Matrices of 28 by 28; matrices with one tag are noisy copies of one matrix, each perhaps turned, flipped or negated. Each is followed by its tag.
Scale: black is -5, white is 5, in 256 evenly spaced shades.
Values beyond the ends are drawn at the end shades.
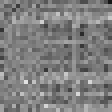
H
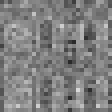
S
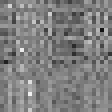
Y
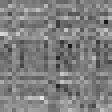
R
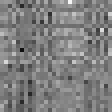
Y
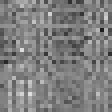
Y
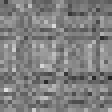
R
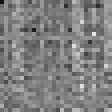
H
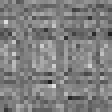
R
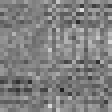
Y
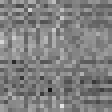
Y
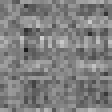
S
